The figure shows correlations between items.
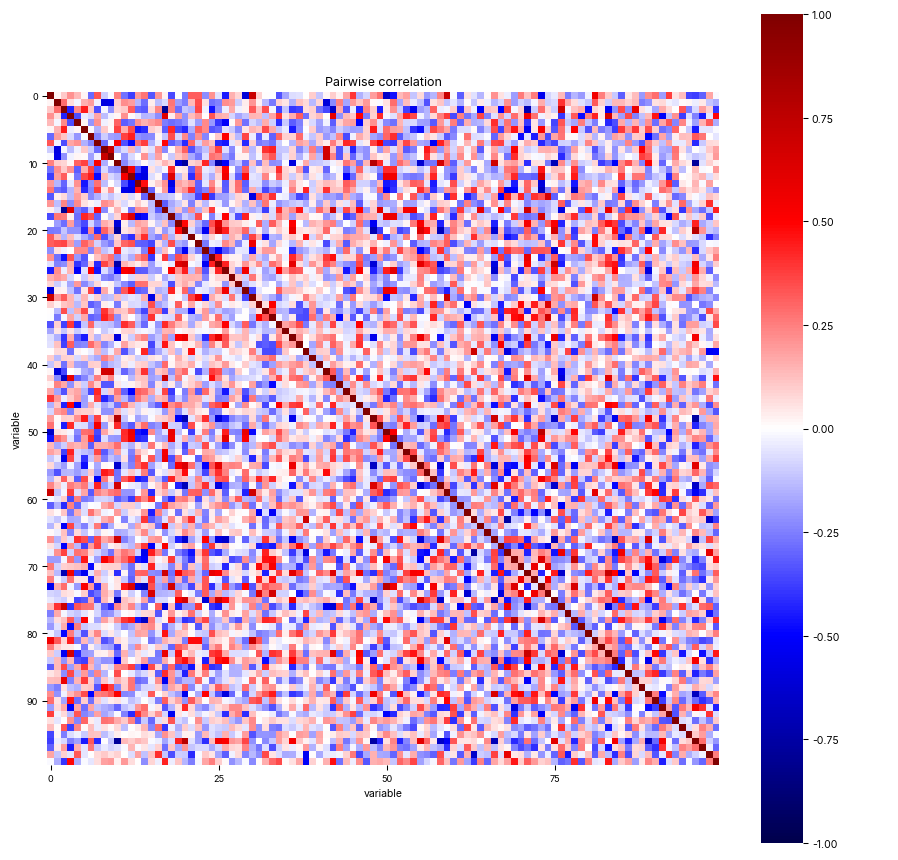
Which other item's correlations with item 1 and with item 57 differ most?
8
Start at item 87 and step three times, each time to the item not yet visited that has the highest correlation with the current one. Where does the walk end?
68
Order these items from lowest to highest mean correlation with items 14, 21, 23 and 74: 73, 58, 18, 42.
18, 73, 58, 42
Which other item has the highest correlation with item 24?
71
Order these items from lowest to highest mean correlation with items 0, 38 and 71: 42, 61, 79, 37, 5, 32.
32, 5, 79, 61, 37, 42
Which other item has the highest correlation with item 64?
17
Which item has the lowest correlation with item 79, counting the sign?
3
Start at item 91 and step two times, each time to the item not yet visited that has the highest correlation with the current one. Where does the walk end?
20
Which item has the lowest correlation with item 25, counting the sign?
10
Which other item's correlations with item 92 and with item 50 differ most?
73
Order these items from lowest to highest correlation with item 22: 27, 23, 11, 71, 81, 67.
23, 71, 67, 27, 11, 81
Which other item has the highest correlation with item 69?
78
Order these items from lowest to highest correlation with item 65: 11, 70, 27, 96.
11, 70, 27, 96
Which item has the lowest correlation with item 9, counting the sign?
1
